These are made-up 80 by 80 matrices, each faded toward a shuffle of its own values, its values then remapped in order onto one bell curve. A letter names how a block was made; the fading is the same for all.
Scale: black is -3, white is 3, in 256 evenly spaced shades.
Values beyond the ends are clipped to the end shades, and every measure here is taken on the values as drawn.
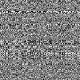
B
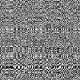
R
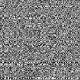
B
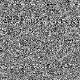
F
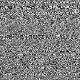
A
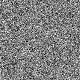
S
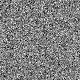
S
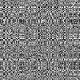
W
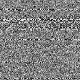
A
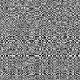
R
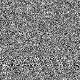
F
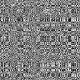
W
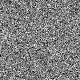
S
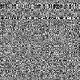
B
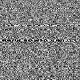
A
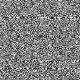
A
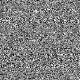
F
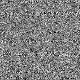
F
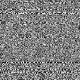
A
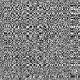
R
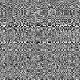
R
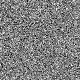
S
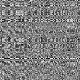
R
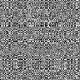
R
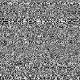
A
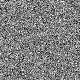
S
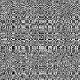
W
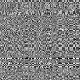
R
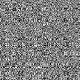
B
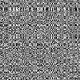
W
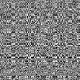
R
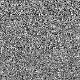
F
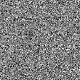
F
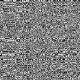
B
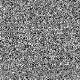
F
